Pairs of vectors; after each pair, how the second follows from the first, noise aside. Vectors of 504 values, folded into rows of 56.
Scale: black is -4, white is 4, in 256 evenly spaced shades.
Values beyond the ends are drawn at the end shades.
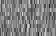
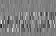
wrapped around, negated, partly zeroed.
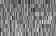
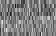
wrapped around, negated.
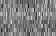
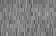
wrapped around, negated, shrunk.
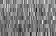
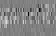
wrapped around, negated, partly zeroed.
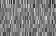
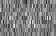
wrapped around, negated.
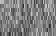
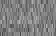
wrapped around, negated, shrunk.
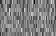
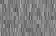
wrapped around, negated, shrunk.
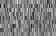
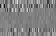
partly zeroed.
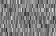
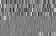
wrapped around, negated, partly zeroed.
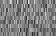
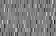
wrapped around, negated, partly zeroed.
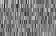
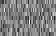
wrapped around, negated.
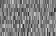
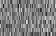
wrapped around, negated.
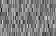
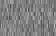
reversed, negated, shrunk.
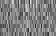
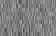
wrapped around, negated, shrunk.
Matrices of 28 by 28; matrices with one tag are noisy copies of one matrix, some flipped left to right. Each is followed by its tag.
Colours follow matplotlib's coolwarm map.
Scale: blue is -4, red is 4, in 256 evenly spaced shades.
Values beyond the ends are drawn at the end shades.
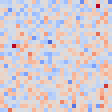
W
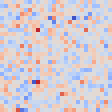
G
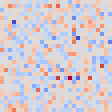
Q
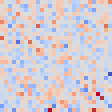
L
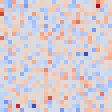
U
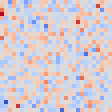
U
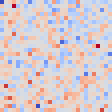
W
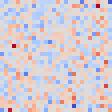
W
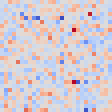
G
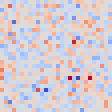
Q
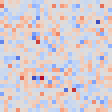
Q
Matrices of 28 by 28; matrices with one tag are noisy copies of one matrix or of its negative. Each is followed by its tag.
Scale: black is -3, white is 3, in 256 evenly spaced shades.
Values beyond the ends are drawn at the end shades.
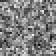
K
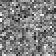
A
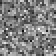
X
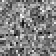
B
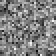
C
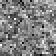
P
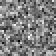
C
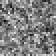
P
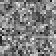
B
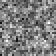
K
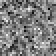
K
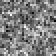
X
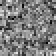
C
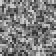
X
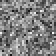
K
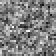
A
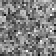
P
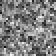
X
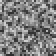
X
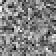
C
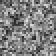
A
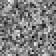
B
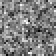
X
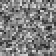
K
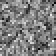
K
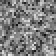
A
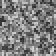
P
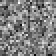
C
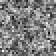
K
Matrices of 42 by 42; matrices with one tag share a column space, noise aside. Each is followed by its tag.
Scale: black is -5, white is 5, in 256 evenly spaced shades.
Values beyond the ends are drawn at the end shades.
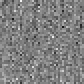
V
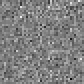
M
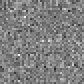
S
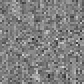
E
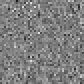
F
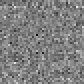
M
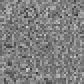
F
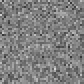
F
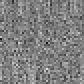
E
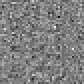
F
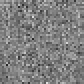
V
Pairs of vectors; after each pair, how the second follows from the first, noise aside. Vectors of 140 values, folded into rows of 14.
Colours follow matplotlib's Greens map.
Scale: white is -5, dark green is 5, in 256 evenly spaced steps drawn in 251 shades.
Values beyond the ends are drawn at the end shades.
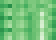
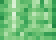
reversed.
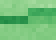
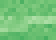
reversed, negated, shrunk.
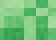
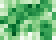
wrapped around, negated, scaled up.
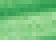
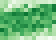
wrapped around, negated, scaled up.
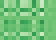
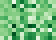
reversed, negated, scaled up.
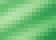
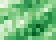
reversed, negated, scaled up.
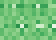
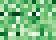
reversed, negated, scaled up.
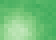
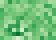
sign-scrambled.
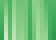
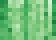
reversed.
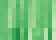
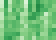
reversed.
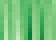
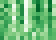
reversed, negated, scaled up.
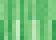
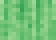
reversed, negated, shrunk.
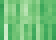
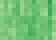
reversed, negated, shrunk.
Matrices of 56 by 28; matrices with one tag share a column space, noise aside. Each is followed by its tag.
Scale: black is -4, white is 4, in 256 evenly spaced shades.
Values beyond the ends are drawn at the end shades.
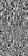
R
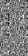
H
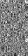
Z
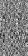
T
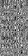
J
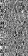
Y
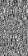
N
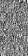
Z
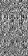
H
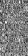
Z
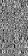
J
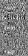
H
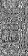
J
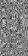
H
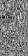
R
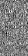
Y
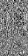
H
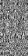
T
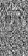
R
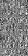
J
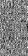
J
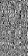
Y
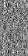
J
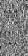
Y
